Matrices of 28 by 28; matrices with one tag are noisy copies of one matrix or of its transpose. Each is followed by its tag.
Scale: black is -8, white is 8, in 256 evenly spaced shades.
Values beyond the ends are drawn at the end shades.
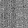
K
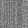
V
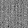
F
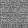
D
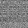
V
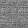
D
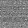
V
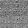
K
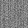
F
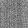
V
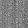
D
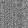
V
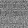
K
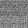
K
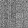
K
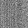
V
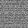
F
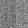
K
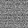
F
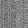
K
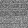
K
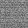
D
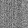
V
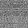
K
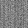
F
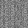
F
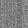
V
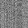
V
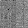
K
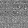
K
